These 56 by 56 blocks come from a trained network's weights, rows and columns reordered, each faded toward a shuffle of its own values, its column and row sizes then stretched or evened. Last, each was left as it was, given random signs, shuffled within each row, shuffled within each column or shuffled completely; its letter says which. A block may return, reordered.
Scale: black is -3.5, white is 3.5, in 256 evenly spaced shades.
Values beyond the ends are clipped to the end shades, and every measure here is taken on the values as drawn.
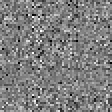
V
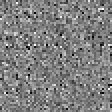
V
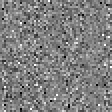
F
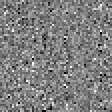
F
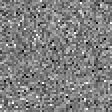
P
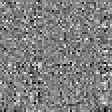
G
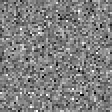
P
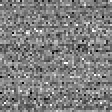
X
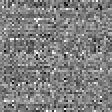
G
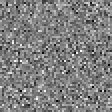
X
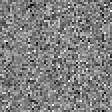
F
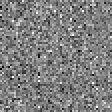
F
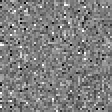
F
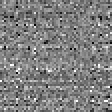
G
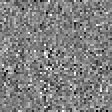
V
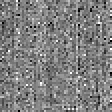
F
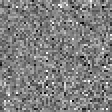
V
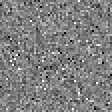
P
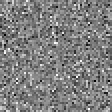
F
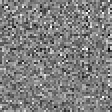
V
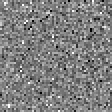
P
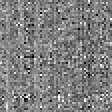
G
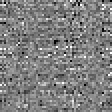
G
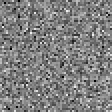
P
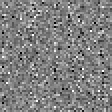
F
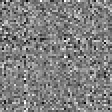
V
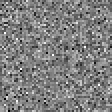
F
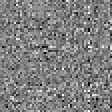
G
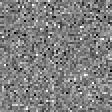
P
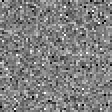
P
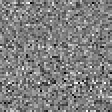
X
